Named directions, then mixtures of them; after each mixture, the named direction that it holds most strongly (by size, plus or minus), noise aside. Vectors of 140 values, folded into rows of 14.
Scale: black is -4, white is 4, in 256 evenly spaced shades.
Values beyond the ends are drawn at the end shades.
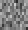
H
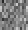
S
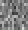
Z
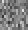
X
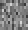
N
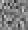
X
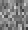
X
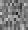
Z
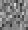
H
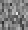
Z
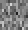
N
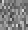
X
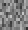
H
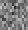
S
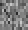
N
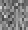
S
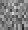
Z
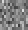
X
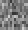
Z
